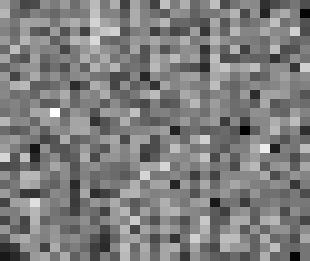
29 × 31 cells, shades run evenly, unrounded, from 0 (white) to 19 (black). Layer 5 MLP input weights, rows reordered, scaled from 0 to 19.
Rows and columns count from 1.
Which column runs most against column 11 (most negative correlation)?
13
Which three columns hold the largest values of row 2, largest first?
31, 27, 25
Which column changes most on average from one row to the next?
28
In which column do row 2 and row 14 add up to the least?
1
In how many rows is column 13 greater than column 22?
15
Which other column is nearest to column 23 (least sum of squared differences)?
29
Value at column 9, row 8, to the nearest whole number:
12
